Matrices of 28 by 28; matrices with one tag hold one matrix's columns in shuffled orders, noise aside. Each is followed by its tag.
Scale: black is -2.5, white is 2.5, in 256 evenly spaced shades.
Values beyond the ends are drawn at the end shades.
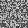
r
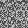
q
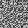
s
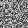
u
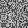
r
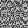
q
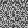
q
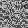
u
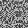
q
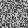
r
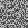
u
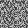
q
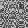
u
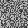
r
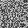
r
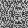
q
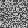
s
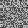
s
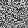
s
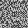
q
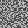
s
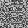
s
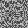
q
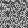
q
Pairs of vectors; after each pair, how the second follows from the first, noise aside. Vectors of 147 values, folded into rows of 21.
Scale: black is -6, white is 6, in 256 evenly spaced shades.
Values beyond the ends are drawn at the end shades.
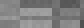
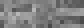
wrapped around, negated.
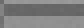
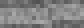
wrapped around.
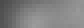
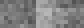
wrapped around, negated.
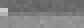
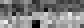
wrapped around, negated, scaled up.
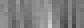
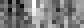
reversed, scaled up.
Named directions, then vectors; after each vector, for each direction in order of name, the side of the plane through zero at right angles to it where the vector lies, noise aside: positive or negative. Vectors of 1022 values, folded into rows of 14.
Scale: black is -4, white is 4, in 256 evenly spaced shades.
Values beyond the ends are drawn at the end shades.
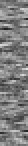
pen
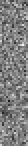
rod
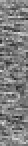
positive, negative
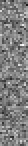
positive, positive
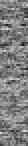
negative, negative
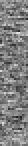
positive, negative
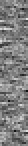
negative, positive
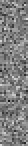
negative, positive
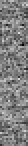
negative, negative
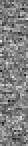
negative, positive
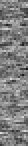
negative, negative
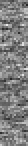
positive, positive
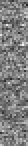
positive, positive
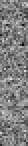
negative, negative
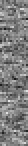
positive, negative
